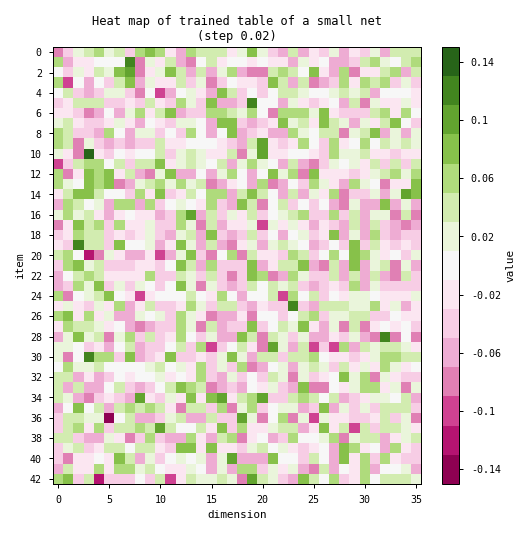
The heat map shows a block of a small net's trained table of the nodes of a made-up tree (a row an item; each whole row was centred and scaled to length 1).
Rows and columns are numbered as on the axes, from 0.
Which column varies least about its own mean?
9
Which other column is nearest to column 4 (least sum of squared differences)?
2
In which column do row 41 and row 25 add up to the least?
25
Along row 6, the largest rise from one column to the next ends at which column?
22
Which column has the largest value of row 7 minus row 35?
17
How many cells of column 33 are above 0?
17
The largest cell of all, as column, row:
3, 10
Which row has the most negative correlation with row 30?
39
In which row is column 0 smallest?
11
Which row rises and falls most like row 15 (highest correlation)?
28
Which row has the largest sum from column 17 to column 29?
6
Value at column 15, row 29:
-0.1
